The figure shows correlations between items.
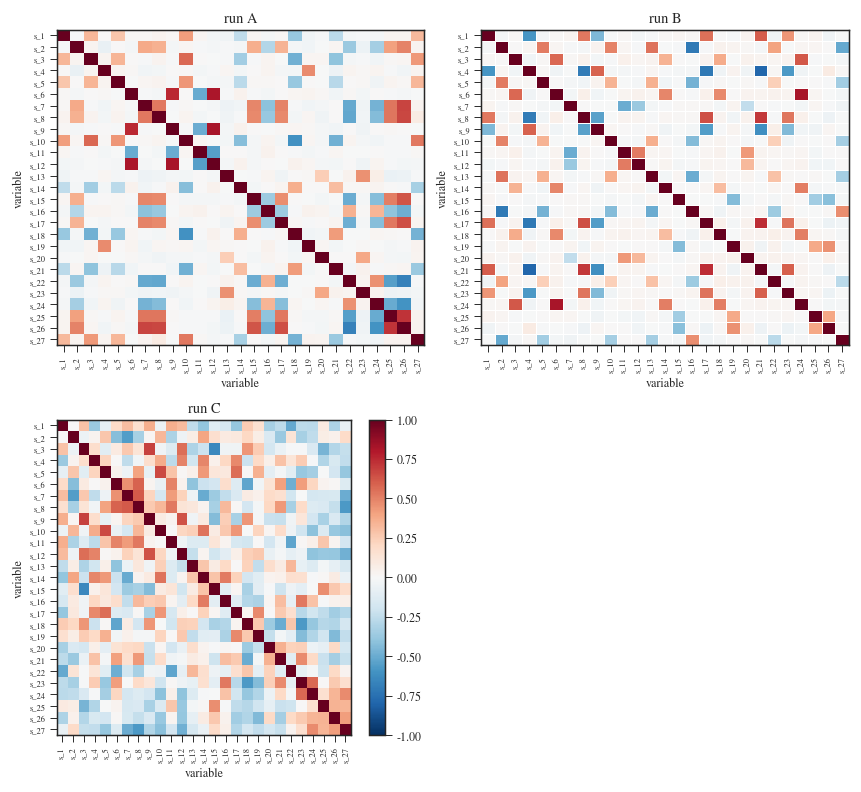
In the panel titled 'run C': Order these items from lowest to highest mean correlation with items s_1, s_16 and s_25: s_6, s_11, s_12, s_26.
s_12, s_26, s_6, s_11
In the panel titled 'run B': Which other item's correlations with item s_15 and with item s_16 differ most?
s_2
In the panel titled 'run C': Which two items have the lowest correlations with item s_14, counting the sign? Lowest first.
s_7, s_1
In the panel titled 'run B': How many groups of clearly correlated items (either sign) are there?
5
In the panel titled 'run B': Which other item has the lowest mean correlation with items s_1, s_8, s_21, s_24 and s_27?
s_4
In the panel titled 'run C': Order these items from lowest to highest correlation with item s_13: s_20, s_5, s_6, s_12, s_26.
s_6, s_12, s_26, s_5, s_20
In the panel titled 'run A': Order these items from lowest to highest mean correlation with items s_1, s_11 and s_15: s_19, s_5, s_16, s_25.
s_16, s_19, s_5, s_25
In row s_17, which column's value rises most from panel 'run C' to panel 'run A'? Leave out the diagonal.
s_26
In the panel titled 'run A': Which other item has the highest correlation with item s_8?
s_26
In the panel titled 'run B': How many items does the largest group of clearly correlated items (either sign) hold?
7
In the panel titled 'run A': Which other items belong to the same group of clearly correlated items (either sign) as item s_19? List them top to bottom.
s_4
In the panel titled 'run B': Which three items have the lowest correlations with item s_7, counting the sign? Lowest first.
s_11, s_12, s_20
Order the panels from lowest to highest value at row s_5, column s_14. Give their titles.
run A, run B, run C
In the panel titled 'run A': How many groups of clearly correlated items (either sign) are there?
5
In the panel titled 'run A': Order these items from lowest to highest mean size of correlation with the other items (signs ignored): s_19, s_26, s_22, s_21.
s_19, s_21, s_22, s_26
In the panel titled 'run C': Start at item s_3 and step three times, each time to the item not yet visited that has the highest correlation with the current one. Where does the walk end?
s_4
